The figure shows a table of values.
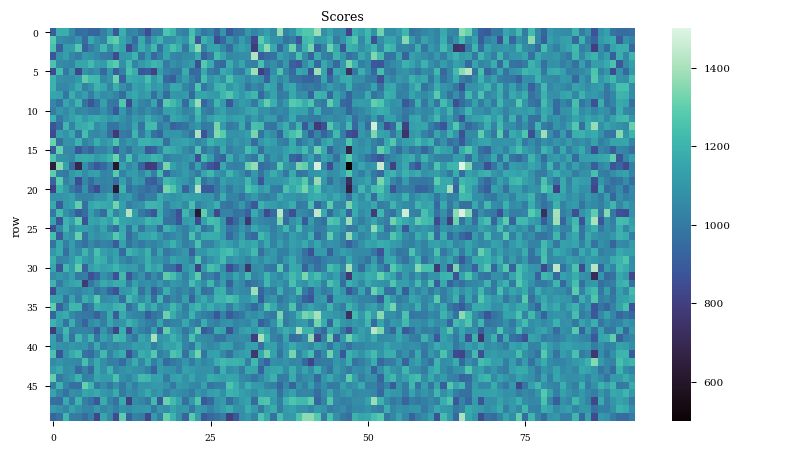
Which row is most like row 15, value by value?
19
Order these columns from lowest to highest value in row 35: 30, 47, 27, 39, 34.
39, 30, 27, 47, 34
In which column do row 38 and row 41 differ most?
0
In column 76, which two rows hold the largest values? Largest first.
1, 23
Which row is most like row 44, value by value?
14
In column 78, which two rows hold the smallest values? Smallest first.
23, 30
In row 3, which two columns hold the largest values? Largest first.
32, 51
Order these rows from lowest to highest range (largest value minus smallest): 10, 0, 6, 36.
10, 6, 0, 36
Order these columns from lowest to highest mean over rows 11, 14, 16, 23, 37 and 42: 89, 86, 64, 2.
2, 89, 64, 86
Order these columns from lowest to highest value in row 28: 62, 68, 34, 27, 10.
62, 34, 10, 27, 68
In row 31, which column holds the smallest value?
86
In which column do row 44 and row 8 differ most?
47
